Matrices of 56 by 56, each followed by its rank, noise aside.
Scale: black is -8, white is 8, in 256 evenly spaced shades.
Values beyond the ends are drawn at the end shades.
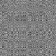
four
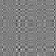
one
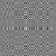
one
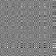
one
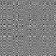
two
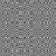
two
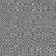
four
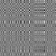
one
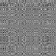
three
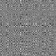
four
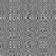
two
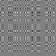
one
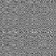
four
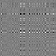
one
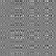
two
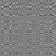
two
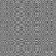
two
